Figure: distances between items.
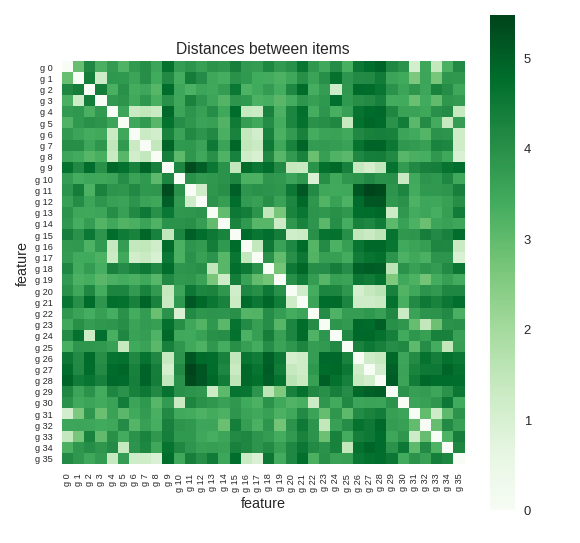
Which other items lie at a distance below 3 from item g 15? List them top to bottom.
g 9, g 20, g 21, g 26, g 27, g 28
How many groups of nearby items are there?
11
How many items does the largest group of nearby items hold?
7
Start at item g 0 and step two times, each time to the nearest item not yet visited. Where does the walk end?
g 33
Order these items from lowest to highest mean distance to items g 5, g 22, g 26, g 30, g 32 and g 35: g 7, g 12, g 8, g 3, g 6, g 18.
g 8, g 6, g 7, g 3, g 12, g 18
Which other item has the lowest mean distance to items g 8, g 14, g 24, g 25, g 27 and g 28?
g 20
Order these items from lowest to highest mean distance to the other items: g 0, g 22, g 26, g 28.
g 22, g 0, g 26, g 28
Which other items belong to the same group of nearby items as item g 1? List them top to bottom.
g 3
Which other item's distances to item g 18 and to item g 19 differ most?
g 14
